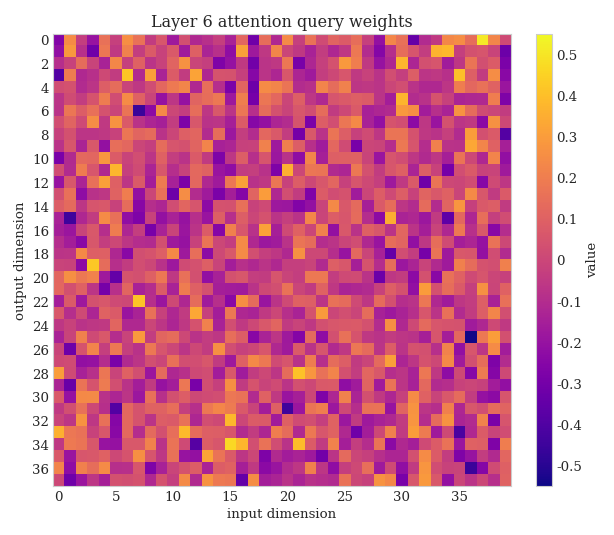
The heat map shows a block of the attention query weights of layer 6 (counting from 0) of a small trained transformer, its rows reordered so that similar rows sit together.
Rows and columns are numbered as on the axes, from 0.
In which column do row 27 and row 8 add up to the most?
29
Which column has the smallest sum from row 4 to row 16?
39
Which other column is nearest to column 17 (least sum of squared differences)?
28
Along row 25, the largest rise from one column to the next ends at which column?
37
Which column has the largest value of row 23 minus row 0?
12
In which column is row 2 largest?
30
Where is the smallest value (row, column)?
25, 36
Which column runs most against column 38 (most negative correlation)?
17
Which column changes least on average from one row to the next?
27
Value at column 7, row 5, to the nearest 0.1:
0.1
